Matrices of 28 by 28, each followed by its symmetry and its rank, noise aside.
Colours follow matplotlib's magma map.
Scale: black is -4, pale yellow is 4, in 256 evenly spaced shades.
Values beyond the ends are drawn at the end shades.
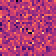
no symmetry, rank five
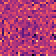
no symmetry, rank four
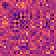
symmetric, rank four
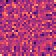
symmetric, rank five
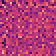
no symmetry, rank four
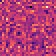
no symmetry, rank four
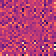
no symmetry, rank five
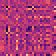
symmetric, rank three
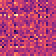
no symmetry, rank four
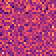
no symmetry, rank five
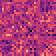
symmetric, rank five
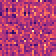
no symmetry, rank five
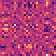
antisymmetric, rank four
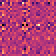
no symmetry, rank three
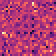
symmetric, rank five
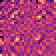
symmetric, rank four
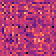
no symmetry, rank five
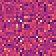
symmetric, rank four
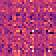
antisymmetric, rank four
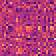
no symmetry, rank four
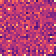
symmetric, rank four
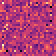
symmetric, rank four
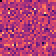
symmetric, rank five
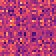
no symmetry, rank four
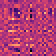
no symmetry, rank three
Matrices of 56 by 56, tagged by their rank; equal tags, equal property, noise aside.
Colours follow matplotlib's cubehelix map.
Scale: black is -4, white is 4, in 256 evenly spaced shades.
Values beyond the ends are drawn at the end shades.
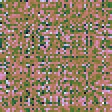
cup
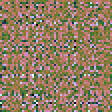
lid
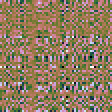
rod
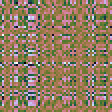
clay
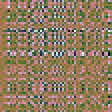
clay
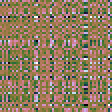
clay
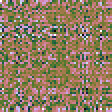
cup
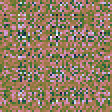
lid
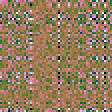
clay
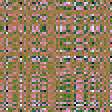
clay
